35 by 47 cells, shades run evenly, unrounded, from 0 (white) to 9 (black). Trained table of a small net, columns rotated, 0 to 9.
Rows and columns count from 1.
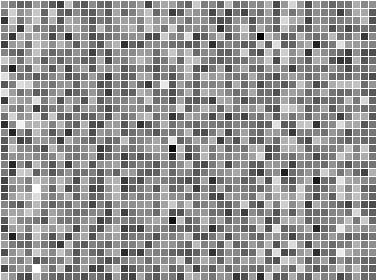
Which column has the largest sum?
16
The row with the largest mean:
35
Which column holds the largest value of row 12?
14
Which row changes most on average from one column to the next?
5
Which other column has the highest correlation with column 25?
37
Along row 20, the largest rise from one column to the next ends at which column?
34
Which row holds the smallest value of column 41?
22
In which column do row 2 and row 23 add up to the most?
27
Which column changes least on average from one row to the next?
30
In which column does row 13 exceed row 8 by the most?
1
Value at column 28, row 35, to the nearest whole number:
4
